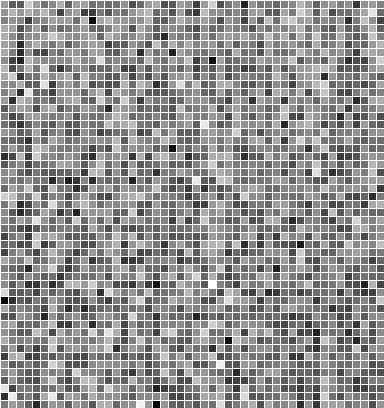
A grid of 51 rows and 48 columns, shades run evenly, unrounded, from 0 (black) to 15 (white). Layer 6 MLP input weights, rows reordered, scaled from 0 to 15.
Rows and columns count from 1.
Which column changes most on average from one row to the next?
7
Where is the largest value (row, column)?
36, 27
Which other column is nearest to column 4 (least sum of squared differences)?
33
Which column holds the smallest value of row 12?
3
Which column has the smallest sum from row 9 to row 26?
43
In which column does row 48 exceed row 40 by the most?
25
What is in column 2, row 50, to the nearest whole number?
14
